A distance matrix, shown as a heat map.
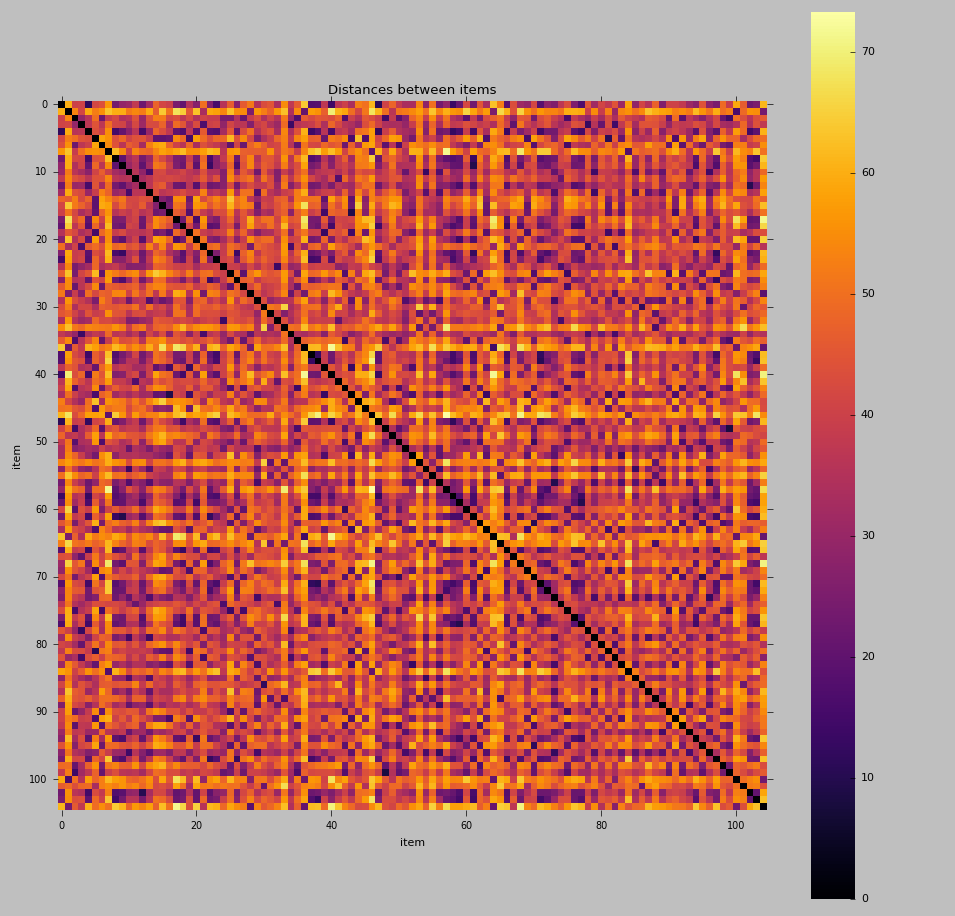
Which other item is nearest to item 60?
42
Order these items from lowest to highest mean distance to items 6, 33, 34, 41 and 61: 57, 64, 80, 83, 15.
83, 80, 57, 15, 64
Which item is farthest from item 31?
46
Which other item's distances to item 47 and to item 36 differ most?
40
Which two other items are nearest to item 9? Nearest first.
61, 22
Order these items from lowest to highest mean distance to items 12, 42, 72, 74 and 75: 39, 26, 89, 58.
58, 26, 89, 39
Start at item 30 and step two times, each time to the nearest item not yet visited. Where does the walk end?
101
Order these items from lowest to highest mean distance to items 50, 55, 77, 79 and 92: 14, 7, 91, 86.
86, 91, 14, 7
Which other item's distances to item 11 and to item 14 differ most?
41
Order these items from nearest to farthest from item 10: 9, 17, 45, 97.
9, 97, 17, 45
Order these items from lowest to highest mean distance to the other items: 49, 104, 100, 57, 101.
57, 49, 101, 100, 104
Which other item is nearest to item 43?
16
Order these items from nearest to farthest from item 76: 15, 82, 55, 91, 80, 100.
80, 82, 91, 15, 100, 55
